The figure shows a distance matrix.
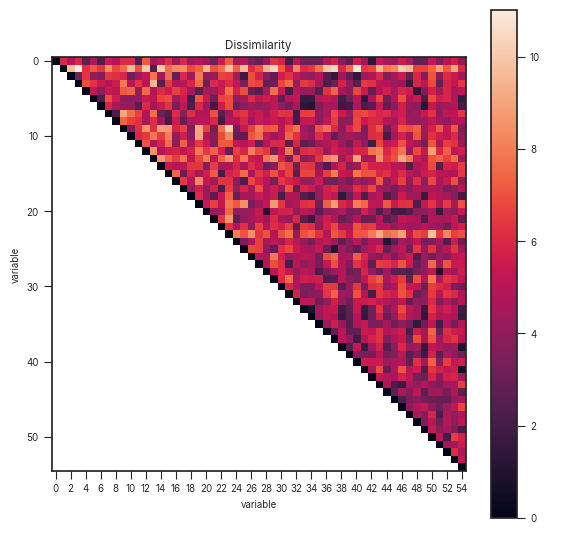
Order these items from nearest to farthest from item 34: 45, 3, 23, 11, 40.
11, 45, 40, 3, 23
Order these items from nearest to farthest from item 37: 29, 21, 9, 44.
29, 44, 21, 9
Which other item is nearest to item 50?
52
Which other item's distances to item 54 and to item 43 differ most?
41
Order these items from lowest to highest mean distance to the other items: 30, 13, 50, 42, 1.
42, 30, 50, 13, 1
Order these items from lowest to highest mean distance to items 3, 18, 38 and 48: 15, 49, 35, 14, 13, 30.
49, 35, 30, 14, 15, 13
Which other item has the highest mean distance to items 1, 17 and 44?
23
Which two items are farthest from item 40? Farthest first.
1, 13
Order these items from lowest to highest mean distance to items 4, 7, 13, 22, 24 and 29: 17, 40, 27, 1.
17, 27, 40, 1
